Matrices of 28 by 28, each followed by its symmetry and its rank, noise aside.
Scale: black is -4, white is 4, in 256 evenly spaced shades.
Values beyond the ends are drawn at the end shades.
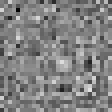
symmetric, rank four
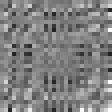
symmetric, rank two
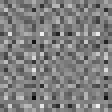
antisymmetric, rank two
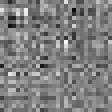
antisymmetric, rank four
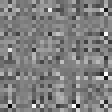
symmetric, rank three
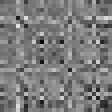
symmetric, rank three
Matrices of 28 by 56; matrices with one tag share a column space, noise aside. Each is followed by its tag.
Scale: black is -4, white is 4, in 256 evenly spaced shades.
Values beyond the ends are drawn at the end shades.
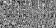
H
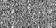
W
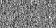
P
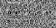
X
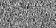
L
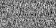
L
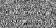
X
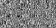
H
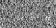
P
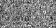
P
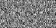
X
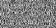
X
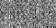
W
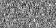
L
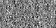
P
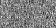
P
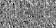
H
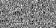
X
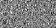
X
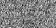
X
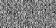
W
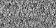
L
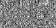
H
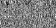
H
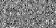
X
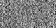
W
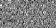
X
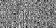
W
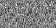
L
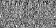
H
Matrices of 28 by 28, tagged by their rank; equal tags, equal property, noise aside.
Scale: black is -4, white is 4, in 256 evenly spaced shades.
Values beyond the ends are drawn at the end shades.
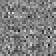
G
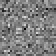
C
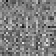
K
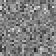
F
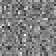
C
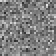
F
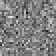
K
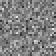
K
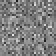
C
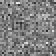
K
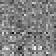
G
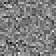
K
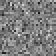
F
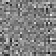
G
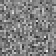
F
